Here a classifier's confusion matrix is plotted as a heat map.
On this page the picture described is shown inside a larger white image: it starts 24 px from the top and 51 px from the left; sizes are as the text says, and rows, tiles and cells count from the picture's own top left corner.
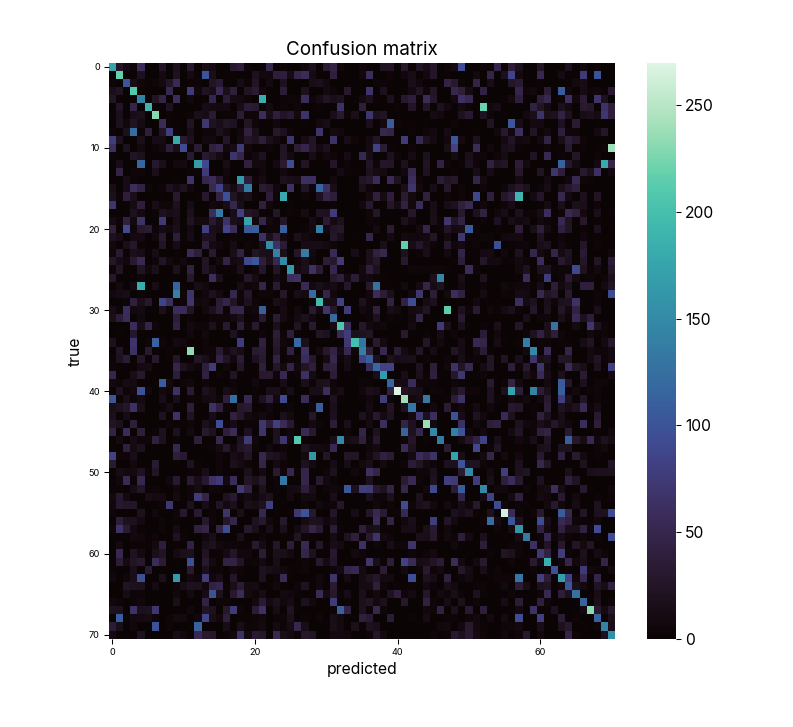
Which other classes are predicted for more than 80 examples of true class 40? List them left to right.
4, 56, 59, 63
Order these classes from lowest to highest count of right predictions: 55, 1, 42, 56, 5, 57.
56, 42, 57, 5, 1, 55
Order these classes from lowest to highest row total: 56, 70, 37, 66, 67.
66, 70, 56, 67, 37
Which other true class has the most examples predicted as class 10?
30
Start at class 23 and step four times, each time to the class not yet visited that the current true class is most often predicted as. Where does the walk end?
49
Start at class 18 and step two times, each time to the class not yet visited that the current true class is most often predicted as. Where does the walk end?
19
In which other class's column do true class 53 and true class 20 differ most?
29
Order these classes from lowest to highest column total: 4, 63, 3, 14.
14, 3, 4, 63
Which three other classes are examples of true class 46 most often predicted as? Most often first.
26, 32, 64
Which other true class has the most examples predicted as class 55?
50
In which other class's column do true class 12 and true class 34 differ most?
69
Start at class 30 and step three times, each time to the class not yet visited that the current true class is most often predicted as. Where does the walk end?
24
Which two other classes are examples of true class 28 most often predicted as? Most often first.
9, 70
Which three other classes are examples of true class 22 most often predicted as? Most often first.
41, 54, 23
